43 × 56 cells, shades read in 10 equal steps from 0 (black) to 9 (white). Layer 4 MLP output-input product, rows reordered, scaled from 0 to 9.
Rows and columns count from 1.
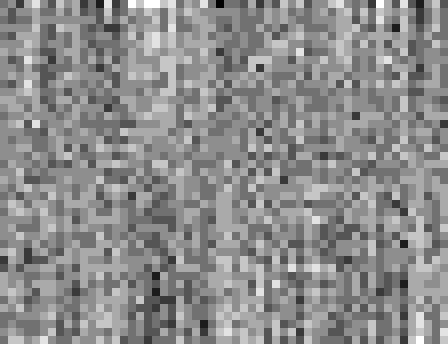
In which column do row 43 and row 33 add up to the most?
53
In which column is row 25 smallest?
17
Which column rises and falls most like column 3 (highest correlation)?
45
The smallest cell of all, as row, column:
1, 28
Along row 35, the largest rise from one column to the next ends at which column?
21
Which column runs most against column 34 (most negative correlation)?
31
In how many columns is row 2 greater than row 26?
24
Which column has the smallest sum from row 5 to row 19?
6
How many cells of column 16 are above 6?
1
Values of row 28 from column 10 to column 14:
3 5 6 6 6
